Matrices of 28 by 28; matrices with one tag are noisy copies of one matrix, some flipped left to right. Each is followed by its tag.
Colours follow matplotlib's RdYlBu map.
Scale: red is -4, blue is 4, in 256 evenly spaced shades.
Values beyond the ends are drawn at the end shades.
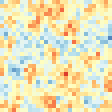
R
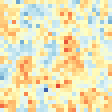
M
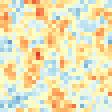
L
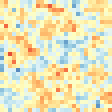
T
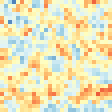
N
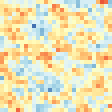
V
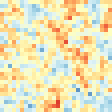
L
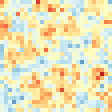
T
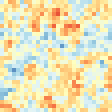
R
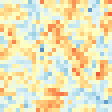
L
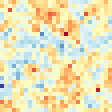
R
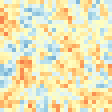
M
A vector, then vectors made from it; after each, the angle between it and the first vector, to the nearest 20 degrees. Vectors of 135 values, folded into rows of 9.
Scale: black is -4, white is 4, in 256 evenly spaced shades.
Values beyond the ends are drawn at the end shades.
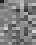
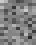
140 degrees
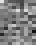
160 degrees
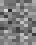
100 degrees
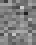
80 degrees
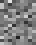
80 degrees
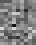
60 degrees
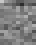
140 degrees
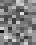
80 degrees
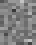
60 degrees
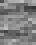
60 degrees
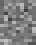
60 degrees
